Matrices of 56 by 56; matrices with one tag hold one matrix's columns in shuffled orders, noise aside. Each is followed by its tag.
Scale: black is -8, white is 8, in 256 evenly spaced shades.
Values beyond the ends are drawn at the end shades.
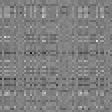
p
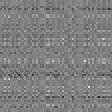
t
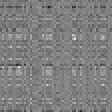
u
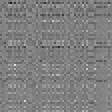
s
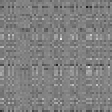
u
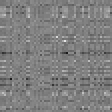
p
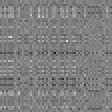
p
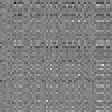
s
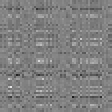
t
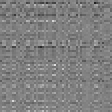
s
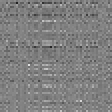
s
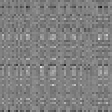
u
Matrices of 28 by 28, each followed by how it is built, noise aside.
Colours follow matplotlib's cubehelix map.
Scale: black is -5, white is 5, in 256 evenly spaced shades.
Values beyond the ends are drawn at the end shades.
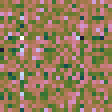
low rank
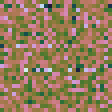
uneven rows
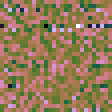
uneven rows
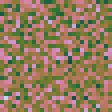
repeating columns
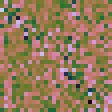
banded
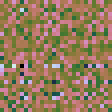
low rank
